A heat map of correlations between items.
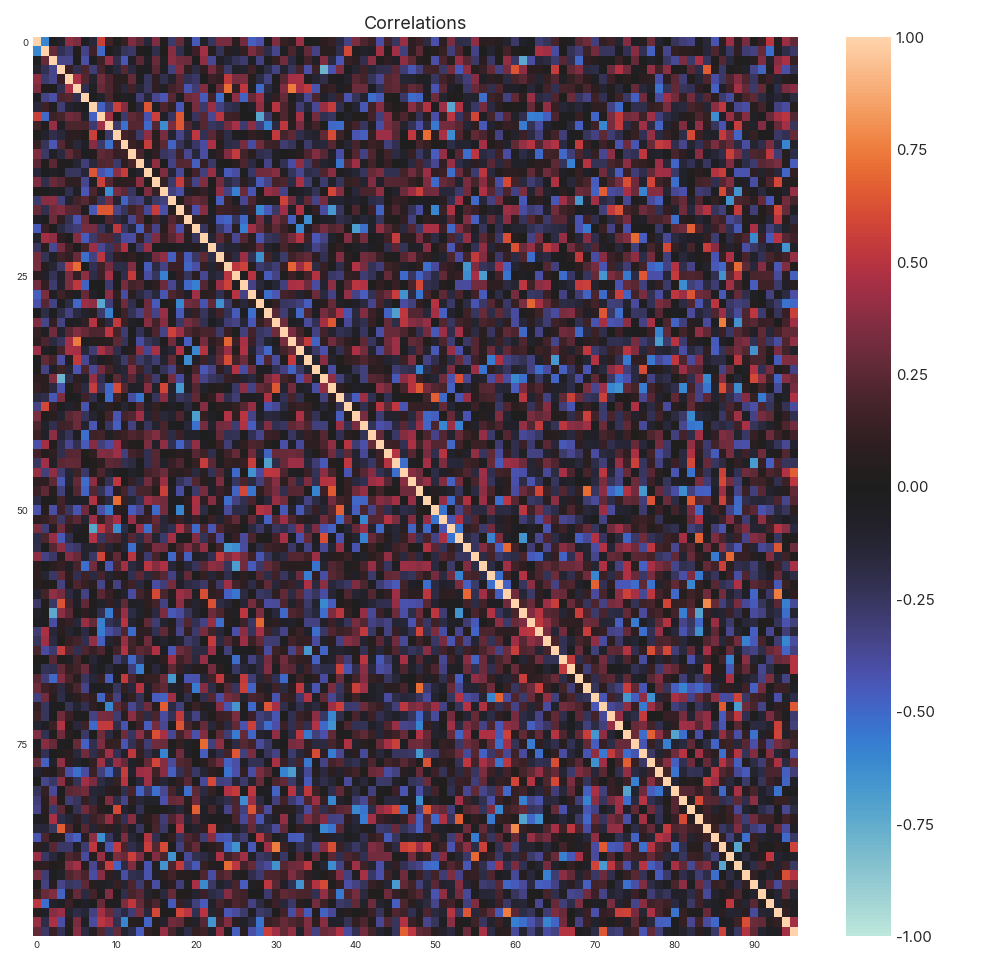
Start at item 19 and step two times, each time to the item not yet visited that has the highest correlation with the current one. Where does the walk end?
59
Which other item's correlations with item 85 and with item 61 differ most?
53
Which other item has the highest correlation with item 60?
84
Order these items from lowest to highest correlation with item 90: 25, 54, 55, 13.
13, 54, 55, 25
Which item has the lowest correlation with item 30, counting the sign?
88
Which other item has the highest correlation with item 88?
24
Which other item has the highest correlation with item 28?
62
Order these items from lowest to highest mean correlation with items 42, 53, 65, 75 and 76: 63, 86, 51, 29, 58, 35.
63, 29, 58, 86, 35, 51
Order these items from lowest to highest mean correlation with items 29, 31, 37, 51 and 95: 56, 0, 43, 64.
64, 43, 0, 56
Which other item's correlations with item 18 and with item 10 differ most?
37
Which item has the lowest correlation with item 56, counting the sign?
25
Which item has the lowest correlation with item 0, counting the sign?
1
